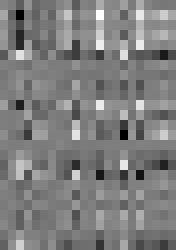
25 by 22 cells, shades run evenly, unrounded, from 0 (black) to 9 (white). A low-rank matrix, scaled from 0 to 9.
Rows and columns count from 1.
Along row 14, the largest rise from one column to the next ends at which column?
17
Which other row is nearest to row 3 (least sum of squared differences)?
23
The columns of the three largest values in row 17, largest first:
16, 3, 4
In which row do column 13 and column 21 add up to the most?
2
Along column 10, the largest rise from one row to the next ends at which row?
18
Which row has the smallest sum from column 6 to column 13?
6
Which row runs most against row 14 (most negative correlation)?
12
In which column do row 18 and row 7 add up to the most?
10
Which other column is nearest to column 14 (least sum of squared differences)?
15
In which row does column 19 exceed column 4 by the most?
14
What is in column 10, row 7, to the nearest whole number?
5
